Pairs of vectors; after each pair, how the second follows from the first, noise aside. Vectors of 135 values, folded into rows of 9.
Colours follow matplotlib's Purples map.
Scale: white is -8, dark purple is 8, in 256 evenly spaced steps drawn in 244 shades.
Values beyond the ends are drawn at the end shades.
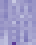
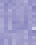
wrapped around, negated, shrunk.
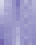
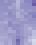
reversed.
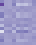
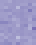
wrapped around, negated, partly zeroed.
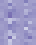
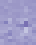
reversed, negated, partly zeroed.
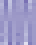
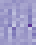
wrapped around, negated.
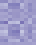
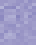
wrapped around, negated, shrunk.
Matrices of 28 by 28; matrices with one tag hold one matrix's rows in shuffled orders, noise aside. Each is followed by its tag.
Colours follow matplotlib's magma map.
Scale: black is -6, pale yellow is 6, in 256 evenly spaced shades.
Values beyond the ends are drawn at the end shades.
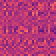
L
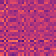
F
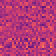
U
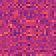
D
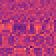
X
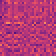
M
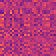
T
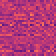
X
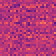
D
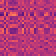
F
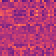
X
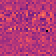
U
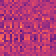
T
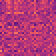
M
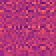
U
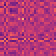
F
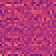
M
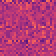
U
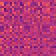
T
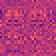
M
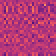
L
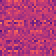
M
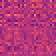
M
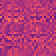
M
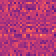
D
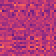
X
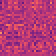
M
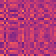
F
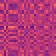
F
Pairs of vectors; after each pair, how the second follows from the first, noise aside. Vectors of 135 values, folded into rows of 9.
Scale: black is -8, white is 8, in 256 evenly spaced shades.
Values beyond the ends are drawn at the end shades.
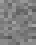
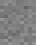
reversed, shrunk.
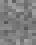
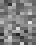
reversed, negated, scaled up.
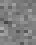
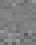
wrapped around, partly zeroed.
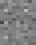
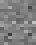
reversed, negated.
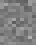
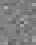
reversed, partly zeroed.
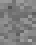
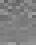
wrapped around, negated, partly zeroed.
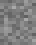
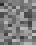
reversed, negated, scaled up.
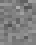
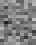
wrapped around, scaled up.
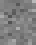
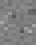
wrapped around, negated, partly zeroed.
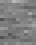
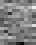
reversed, negated, scaled up.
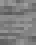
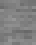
reversed, shrunk.
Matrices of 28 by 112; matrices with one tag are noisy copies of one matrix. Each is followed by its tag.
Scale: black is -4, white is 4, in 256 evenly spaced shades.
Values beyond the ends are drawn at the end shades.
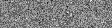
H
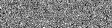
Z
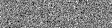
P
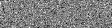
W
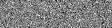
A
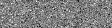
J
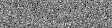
Z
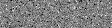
P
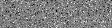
H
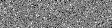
A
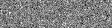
Z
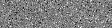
H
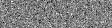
H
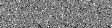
J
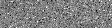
H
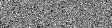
W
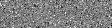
W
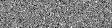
A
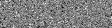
W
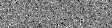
J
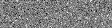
H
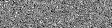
W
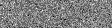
J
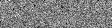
W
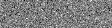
H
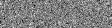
W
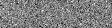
J
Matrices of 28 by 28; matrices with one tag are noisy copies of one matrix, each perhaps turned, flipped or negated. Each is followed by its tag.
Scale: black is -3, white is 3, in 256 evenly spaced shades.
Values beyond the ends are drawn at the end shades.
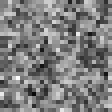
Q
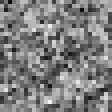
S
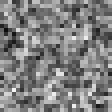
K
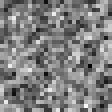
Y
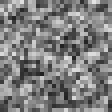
Q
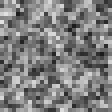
Q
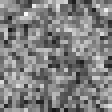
S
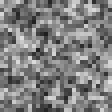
Y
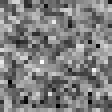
Q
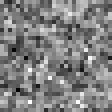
K
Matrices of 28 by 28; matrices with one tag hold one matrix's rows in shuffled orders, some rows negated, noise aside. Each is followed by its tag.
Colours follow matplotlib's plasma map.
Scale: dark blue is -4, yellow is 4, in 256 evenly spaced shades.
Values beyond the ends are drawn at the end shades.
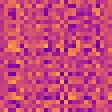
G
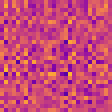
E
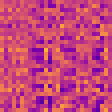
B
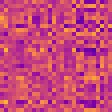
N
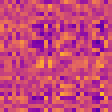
B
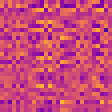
B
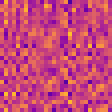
E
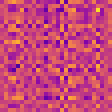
G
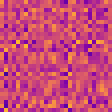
E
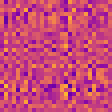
E
